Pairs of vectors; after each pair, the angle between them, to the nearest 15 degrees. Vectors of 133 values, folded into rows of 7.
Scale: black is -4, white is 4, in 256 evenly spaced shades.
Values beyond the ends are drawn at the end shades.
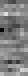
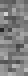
45 degrees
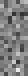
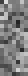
75 degrees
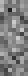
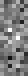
90 degrees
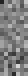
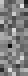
120 degrees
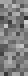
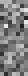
15 degrees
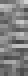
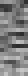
165 degrees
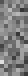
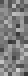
45 degrees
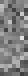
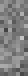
30 degrees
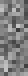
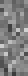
120 degrees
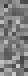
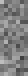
45 degrees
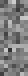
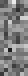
15 degrees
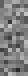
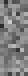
120 degrees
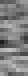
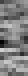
15 degrees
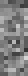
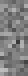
75 degrees
